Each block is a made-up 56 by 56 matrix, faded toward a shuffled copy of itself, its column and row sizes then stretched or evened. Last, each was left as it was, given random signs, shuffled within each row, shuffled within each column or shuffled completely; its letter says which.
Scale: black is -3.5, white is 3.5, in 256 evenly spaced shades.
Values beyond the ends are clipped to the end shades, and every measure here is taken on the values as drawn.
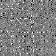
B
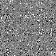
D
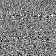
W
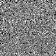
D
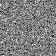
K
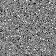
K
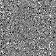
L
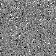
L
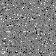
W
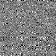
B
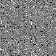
D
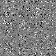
D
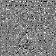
D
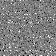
W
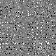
B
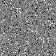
L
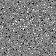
K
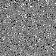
W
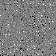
L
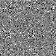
D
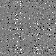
D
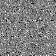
W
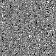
L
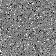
K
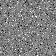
K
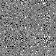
D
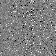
L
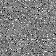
W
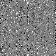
L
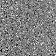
L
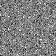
K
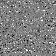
W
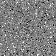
K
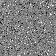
K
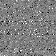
W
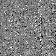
L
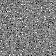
K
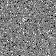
K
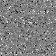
W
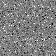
K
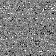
W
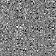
B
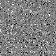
D
